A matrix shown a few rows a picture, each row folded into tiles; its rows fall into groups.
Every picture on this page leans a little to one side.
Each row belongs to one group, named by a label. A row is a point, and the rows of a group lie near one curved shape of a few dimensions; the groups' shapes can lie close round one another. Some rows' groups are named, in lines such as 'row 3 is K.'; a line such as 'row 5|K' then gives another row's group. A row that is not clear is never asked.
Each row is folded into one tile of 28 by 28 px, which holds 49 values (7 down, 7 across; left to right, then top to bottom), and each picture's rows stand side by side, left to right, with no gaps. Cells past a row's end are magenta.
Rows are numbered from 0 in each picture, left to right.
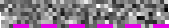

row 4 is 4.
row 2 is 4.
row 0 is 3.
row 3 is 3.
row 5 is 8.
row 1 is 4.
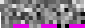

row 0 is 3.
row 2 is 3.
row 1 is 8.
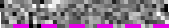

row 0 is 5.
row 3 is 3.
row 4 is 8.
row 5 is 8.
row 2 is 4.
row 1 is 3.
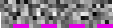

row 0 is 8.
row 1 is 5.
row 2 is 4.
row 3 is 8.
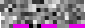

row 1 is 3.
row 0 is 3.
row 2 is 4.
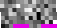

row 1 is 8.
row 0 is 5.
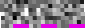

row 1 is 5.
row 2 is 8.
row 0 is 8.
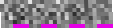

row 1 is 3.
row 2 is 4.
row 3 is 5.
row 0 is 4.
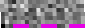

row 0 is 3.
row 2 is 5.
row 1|5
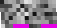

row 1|4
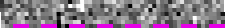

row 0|4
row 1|5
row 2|3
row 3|4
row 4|4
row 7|3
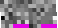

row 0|8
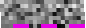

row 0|4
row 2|5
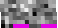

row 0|3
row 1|4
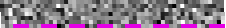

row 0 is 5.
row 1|8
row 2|5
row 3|3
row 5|3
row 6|3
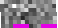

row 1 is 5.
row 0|3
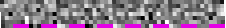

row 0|5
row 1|3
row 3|5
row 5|8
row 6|4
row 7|8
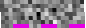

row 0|5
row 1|8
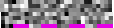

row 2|5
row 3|8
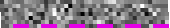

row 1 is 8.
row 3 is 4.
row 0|5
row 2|3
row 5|5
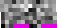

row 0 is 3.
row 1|5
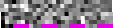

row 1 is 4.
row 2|5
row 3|8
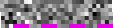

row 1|4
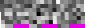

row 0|4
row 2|4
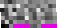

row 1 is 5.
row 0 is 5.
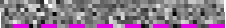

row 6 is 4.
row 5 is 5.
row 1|3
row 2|8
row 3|5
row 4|4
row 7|4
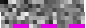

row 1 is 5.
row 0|8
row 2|5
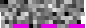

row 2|5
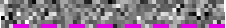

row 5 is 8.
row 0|8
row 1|8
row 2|5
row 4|5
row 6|3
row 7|8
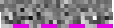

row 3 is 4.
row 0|4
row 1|8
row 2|5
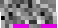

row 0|8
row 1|5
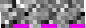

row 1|3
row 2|3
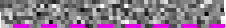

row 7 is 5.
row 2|8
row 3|5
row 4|3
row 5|4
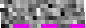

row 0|5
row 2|4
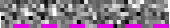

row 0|8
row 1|8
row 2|8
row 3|4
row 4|3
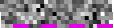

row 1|3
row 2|8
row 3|8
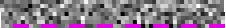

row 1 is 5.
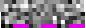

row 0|3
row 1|5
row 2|3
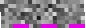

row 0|3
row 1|4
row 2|5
